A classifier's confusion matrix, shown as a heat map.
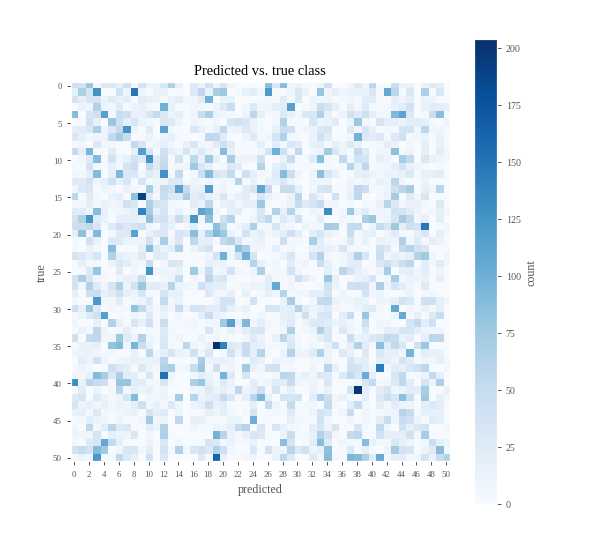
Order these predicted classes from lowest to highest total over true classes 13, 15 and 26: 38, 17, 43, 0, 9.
17, 38, 0, 43, 9
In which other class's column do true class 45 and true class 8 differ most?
24
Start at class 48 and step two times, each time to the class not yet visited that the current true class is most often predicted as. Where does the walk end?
44
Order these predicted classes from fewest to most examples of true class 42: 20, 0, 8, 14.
0, 20, 14, 8
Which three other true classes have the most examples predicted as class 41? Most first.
38, 50, 35
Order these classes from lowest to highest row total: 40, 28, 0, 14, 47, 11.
28, 11, 47, 0, 40, 14
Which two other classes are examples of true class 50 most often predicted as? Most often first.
19, 3
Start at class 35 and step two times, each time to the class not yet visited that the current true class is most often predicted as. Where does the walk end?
47
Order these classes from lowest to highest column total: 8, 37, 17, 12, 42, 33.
42, 17, 37, 8, 33, 12
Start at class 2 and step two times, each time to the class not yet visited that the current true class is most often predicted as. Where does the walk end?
16
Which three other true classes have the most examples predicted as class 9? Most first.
15, 17, 27
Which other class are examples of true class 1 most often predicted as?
8
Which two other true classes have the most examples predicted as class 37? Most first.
50, 17
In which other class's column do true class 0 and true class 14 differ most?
25
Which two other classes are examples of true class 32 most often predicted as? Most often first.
21, 23
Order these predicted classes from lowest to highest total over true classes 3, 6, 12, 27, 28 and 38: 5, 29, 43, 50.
50, 43, 5, 29
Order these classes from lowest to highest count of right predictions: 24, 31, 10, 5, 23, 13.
13, 31, 24, 5, 23, 10
